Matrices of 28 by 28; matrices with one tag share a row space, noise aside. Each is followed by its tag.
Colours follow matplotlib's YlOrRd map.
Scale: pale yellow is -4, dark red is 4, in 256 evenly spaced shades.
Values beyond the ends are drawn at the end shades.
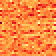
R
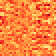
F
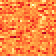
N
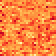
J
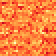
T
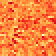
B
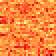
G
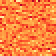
J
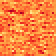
N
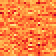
R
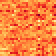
R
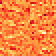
N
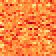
J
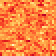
N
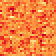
N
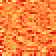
J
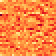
G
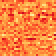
B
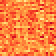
G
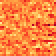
F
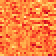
F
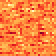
N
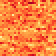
R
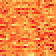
G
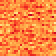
R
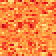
B
